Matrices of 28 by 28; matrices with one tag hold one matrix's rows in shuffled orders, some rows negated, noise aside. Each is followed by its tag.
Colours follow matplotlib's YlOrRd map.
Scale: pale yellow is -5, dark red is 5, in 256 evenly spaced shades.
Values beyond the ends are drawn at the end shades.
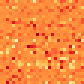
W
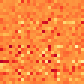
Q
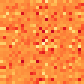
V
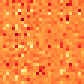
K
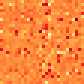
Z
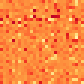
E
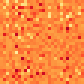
K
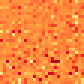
E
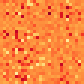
K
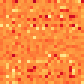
W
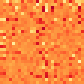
V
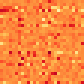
Q
